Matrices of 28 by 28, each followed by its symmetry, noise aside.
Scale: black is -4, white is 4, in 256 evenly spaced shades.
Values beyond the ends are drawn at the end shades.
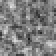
symmetric across the other diagonal.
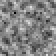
symmetric.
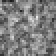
no symmetry.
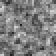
antisymmetric.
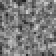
no symmetry.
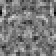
mirrored left to right.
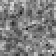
no symmetry.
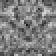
mirrored left to right.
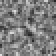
antisymmetric.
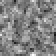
no symmetry.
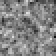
symmetric across the other diagonal.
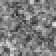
symmetric across the other diagonal.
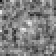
symmetric.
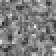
no symmetry.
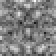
mirrored left to right.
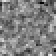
antisymmetric.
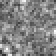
symmetric across the other diagonal.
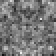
mirrored left to right.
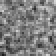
antisymmetric.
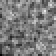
symmetric across the other diagonal.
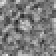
symmetric.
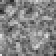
symmetric.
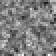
antisymmetric.
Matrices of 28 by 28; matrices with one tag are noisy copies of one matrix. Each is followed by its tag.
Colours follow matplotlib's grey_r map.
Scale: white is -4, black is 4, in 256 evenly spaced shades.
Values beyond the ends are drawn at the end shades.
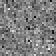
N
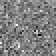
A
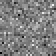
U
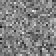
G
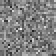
U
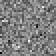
A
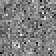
A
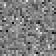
N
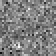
A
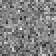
U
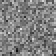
U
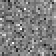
U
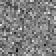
U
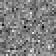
N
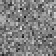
U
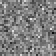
N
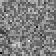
A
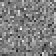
U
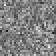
N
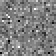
A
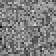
G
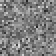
A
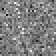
G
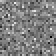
G
